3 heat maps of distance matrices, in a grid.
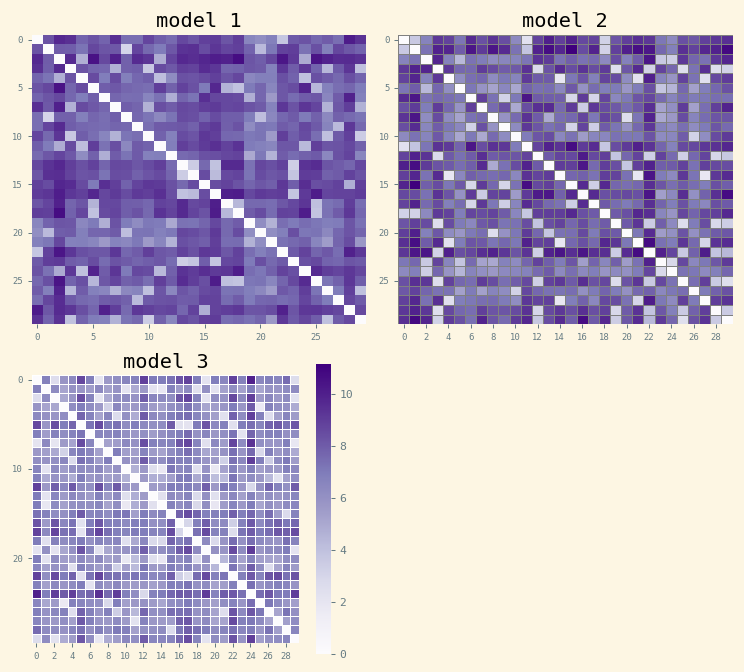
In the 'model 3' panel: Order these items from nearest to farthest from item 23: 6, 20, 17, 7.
6, 20, 7, 17
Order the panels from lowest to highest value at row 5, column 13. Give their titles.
model 3, model 2, model 1
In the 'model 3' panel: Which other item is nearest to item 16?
5
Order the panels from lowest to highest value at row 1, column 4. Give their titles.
model 3, model 1, model 2
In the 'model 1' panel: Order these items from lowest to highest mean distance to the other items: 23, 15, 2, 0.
23, 0, 15, 2
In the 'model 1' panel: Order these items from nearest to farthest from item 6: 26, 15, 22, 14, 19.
19, 26, 14, 22, 15
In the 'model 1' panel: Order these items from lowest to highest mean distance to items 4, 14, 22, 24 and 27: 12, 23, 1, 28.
23, 12, 1, 28
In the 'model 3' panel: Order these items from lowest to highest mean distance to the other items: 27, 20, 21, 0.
20, 21, 27, 0
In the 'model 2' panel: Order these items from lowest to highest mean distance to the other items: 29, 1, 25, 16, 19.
19, 25, 29, 16, 1
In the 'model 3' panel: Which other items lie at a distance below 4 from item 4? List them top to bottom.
9, 21, 26
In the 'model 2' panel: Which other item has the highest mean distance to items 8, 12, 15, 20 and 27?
1
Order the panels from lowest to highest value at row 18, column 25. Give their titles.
model 1, model 3, model 2
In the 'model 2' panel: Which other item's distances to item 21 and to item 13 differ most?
14
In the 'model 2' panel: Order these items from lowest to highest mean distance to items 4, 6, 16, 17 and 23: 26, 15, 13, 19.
15, 26, 19, 13
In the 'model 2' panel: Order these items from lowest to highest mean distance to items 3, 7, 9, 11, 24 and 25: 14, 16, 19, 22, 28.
19, 28, 22, 16, 14
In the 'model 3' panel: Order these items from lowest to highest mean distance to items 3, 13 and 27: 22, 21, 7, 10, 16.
10, 21, 7, 16, 22
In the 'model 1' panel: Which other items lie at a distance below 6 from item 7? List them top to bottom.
3, 10, 26, 29
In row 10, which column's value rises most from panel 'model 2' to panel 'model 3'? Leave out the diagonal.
26
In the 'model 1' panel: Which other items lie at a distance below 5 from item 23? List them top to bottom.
13, 14, 16
